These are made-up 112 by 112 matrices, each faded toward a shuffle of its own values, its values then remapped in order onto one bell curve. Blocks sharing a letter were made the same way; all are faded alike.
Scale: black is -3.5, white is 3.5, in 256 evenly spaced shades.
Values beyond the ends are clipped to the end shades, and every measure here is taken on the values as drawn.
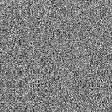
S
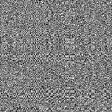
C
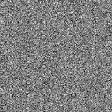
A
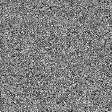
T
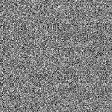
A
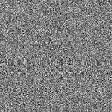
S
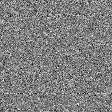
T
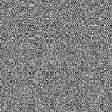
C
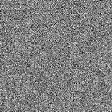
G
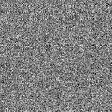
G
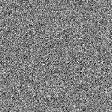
G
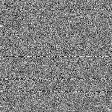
T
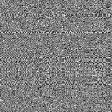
C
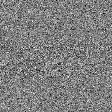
T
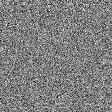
T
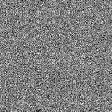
S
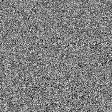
T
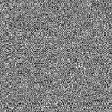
C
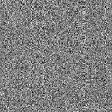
A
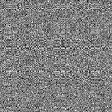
C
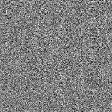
A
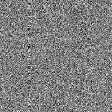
A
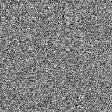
S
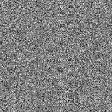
A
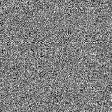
G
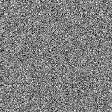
G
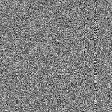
A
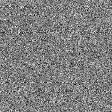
T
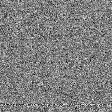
T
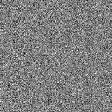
S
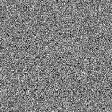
G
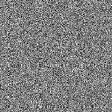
A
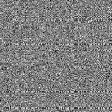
C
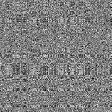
C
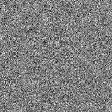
A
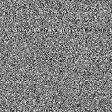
G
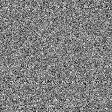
T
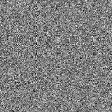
A
